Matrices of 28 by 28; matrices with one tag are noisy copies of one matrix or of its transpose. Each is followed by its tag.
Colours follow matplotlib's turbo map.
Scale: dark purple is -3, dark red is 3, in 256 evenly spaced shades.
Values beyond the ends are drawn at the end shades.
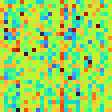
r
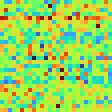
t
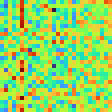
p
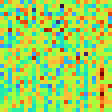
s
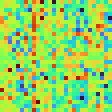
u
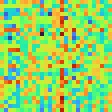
r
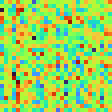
t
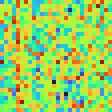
t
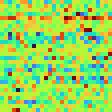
t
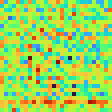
s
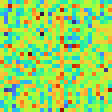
r
